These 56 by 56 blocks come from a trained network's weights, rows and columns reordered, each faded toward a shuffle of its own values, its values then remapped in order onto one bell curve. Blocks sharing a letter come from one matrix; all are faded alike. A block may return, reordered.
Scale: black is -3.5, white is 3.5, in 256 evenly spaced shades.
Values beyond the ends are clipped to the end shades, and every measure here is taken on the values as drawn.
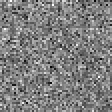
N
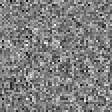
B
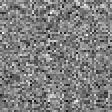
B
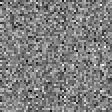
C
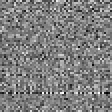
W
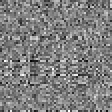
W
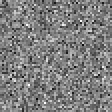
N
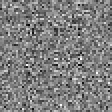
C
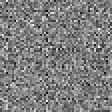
B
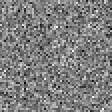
N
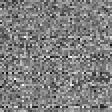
W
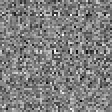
C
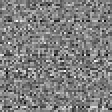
W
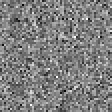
N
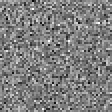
N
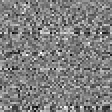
W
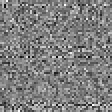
W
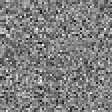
B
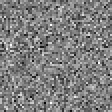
N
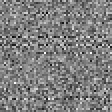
W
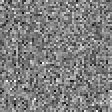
N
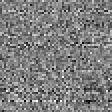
W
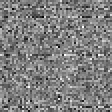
W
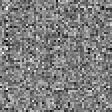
B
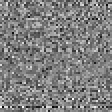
W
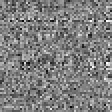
C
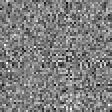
B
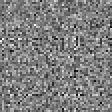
C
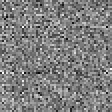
C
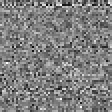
W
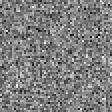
N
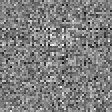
C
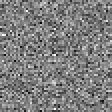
B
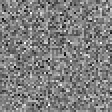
N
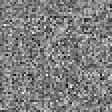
N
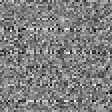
W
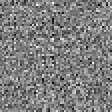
B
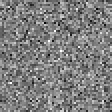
N
